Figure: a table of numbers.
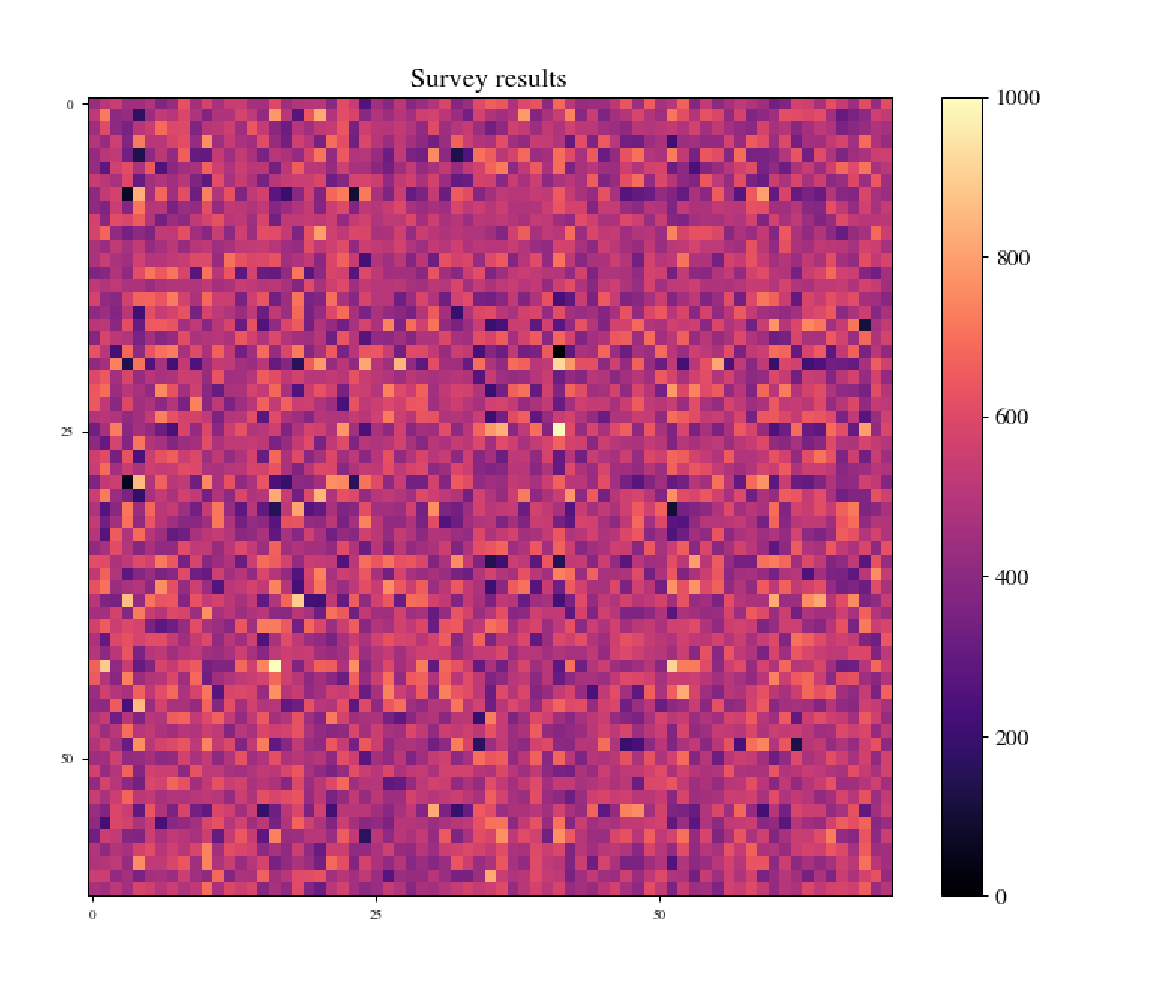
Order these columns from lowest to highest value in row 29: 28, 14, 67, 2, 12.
28, 67, 14, 2, 12
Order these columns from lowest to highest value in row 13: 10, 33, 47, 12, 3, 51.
51, 3, 47, 33, 12, 10
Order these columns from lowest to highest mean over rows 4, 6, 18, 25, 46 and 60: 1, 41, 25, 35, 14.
25, 1, 14, 35, 41
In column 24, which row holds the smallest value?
56
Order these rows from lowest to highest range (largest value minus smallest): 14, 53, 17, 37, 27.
14, 53, 27, 37, 17
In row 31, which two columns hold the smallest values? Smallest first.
51, 16
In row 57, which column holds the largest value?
10
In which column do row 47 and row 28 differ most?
35
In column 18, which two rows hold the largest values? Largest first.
38, 31
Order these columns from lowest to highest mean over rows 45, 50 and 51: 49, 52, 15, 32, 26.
15, 32, 26, 49, 52
